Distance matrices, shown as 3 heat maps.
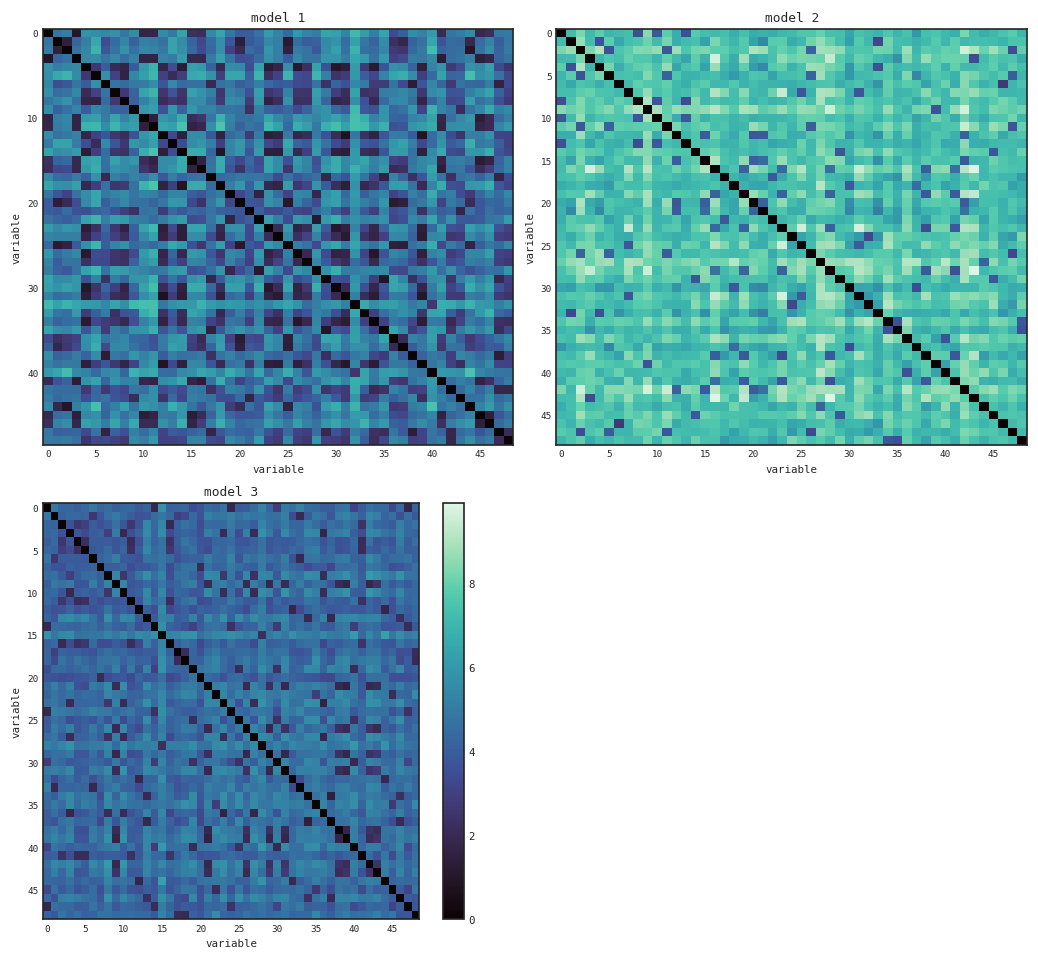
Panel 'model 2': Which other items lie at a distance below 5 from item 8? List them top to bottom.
0, 10, 13
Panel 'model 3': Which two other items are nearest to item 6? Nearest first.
33, 1
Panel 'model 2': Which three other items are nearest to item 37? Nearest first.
30, 18, 5
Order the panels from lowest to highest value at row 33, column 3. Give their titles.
model 3, model 1, model 2
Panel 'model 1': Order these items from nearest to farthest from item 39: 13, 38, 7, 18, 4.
4, 18, 7, 13, 38
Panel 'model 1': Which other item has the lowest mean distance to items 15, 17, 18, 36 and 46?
45
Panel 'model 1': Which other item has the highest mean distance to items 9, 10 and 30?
32
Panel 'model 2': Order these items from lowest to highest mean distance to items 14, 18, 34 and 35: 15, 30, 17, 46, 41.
30, 17, 41, 15, 46
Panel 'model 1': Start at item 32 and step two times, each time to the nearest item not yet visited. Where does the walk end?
27
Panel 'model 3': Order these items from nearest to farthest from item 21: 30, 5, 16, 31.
31, 5, 16, 30
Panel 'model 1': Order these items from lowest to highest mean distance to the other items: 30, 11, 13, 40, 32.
30, 13, 11, 40, 32
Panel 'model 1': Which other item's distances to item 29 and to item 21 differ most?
35
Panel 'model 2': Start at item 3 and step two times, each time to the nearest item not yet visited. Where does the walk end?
20
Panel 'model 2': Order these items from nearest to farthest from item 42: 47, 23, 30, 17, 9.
30, 17, 47, 23, 9
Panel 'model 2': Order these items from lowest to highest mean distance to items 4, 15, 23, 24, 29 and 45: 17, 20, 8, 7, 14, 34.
14, 20, 17, 8, 7, 34
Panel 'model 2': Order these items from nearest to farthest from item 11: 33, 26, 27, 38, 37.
26, 37, 38, 33, 27
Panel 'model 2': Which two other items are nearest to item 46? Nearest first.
6, 33
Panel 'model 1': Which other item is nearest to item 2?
44
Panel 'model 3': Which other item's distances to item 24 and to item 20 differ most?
7
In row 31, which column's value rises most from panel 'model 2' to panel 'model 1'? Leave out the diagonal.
25
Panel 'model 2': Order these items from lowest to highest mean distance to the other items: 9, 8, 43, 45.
8, 45, 43, 9
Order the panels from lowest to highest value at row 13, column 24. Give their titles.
model 1, model 3, model 2
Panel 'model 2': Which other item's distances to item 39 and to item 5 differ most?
9
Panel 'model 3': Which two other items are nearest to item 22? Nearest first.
45, 35
